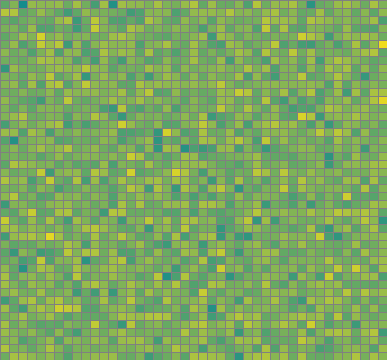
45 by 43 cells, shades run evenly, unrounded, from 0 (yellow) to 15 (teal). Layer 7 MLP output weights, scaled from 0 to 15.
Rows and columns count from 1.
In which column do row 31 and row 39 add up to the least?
8
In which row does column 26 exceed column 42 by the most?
35
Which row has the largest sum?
19
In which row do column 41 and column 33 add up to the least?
7
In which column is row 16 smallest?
14
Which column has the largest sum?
10
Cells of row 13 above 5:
39
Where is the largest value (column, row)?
3, 1
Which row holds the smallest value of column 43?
6
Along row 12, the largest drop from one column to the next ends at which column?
40
